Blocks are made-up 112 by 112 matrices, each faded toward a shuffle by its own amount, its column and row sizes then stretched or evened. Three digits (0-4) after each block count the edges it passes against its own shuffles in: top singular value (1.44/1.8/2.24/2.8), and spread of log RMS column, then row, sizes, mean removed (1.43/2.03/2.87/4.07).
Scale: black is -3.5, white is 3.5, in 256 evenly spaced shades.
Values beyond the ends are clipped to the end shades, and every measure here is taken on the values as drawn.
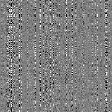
4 4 1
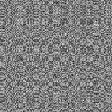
4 0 0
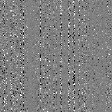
2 4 1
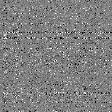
1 2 3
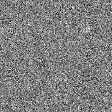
2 1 0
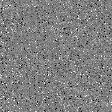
0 1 1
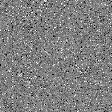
1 1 0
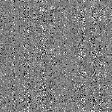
0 3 2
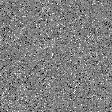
0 1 0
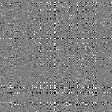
4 3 3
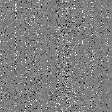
1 3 0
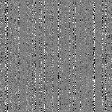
3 4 1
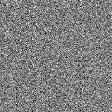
2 1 0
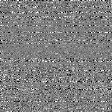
0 1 4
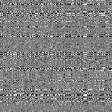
4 0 4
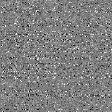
2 1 3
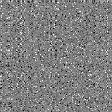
3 1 1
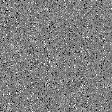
0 2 0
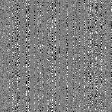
0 4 0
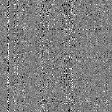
2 3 2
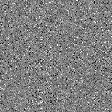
2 1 0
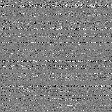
1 1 4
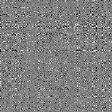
3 3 3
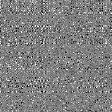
3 2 3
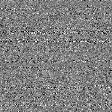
1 0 3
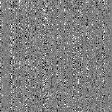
2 4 1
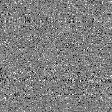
2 0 2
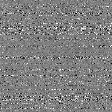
0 0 4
